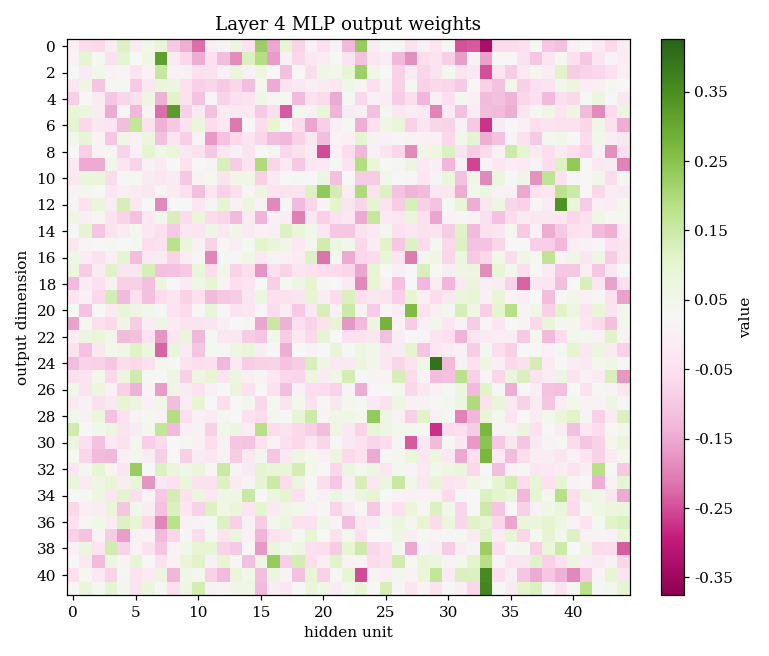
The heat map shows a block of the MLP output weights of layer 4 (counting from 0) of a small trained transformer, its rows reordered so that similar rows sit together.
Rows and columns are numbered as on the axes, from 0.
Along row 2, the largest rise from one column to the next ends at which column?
34
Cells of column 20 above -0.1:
38
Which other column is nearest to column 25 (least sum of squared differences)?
14
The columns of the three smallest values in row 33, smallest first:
6, 42, 21
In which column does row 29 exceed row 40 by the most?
15
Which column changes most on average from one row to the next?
23
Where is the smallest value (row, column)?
0, 33
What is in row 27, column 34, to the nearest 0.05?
0.1
